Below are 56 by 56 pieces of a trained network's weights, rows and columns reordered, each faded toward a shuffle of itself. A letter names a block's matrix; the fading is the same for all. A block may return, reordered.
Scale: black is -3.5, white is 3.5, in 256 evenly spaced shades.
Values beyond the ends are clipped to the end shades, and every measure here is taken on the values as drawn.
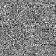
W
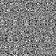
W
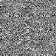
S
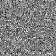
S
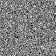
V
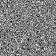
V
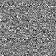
S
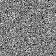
V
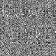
S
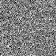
V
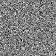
V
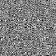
W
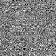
W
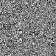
V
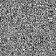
W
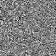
V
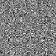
W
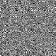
W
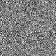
S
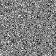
V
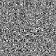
W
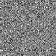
S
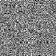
S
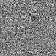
W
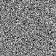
V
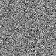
V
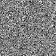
V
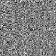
S
